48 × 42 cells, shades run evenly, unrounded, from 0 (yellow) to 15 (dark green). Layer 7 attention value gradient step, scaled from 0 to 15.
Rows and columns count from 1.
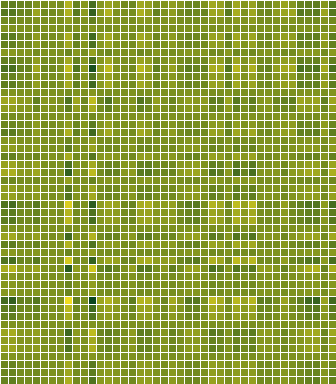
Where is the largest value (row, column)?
38, 12
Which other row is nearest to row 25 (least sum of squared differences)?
24
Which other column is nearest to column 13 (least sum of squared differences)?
22
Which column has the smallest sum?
9
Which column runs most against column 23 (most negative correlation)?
21
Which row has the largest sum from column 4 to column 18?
13
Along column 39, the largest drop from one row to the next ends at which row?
34
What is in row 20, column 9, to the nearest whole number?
5
